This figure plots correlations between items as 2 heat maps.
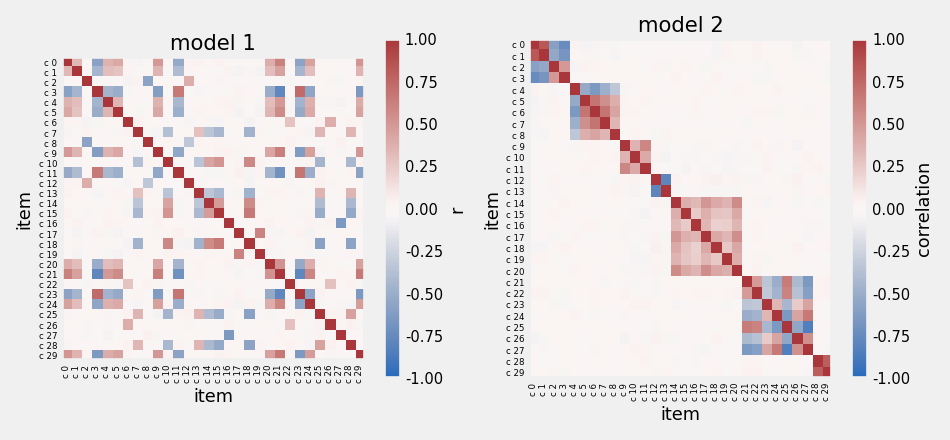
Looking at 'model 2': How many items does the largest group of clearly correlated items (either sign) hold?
7
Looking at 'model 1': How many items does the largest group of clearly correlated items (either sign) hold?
12
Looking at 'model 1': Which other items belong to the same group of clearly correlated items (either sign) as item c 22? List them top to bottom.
c 6, c 26
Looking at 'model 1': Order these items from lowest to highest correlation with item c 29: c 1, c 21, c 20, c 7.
c 7, c 1, c 20, c 21
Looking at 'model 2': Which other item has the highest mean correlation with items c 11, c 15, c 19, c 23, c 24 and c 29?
c 27
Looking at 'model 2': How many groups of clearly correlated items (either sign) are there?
7
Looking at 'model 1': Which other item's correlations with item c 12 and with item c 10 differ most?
c 18
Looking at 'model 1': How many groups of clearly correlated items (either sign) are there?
6
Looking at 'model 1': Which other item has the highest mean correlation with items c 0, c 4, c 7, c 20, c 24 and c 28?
c 21
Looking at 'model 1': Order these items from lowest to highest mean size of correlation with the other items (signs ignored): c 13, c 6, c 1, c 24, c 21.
c 6, c 13, c 1, c 24, c 21
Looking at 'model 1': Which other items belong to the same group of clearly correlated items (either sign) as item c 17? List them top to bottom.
c 19
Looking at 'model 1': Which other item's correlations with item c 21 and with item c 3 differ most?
c 23
